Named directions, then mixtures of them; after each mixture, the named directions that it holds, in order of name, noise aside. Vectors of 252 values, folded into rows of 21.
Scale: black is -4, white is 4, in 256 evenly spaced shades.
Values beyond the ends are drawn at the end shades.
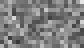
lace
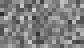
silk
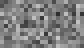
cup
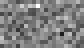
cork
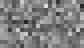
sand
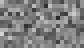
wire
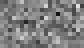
cup, sand, wire.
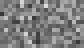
sand, silk.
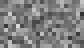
cup, lace, silk.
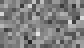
silk, wire.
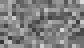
lace.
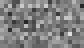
cork, sand.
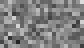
lace.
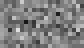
cup, sand.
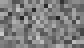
silk, wire.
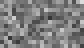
lace.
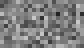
cup.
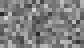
lace, silk.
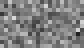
lace, sand, silk.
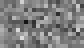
cup, sand.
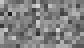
cork, wire.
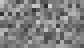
cork, wire.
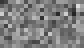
cup, wire.
